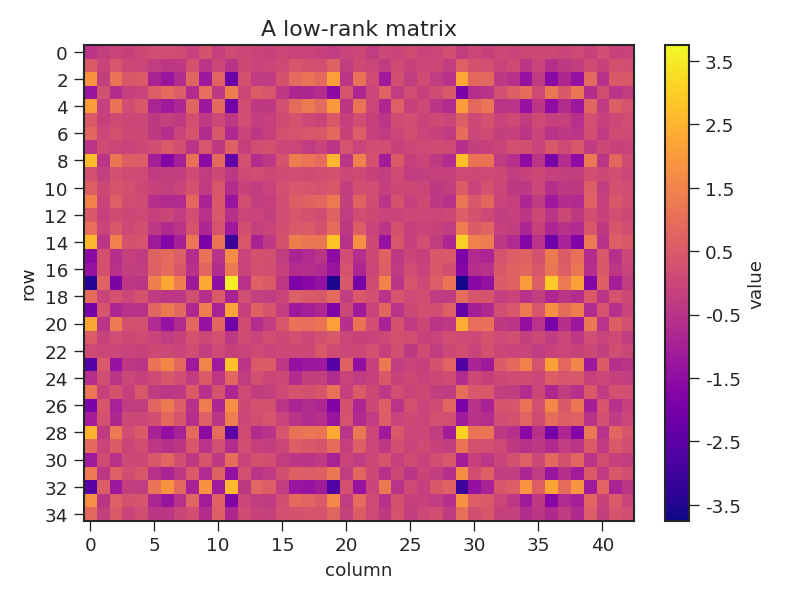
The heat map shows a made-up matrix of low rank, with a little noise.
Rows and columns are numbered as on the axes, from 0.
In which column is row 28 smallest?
11
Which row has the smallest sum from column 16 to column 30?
17
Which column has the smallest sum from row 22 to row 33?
19
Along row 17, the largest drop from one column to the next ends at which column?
29
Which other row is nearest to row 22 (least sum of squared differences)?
9
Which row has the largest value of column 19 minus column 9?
14
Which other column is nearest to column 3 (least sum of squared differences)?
15
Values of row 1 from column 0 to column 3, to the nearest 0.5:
0.5 0 0.5 0
